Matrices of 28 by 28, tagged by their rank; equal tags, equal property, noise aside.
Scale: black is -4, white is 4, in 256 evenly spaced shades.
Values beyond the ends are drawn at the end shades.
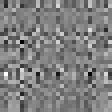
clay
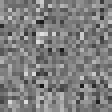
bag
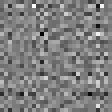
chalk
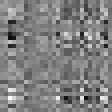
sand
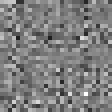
bag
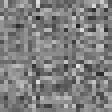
chalk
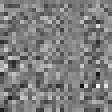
chalk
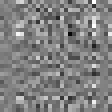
clay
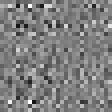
chalk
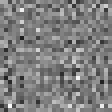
chalk
